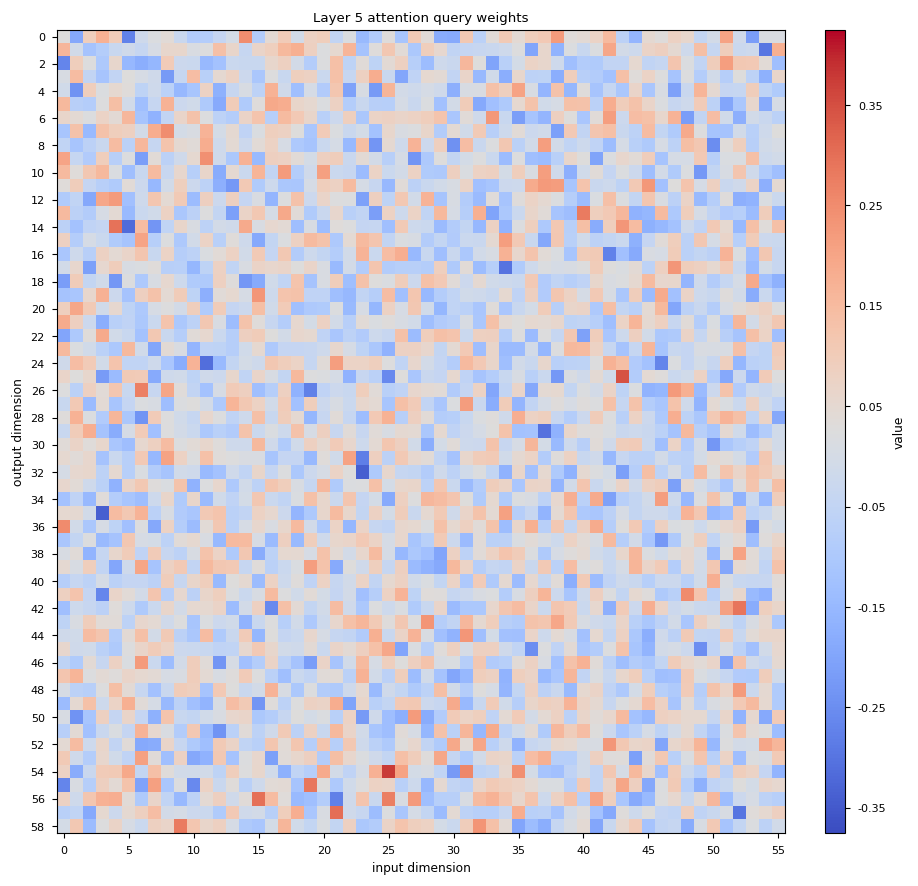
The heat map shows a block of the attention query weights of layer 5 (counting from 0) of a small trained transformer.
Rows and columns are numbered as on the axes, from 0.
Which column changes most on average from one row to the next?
0
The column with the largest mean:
17
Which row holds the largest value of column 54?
52
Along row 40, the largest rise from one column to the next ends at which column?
40
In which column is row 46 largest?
6
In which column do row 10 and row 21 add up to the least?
49
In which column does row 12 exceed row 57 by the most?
42
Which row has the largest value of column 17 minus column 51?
5
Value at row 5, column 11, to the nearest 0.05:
-0.1
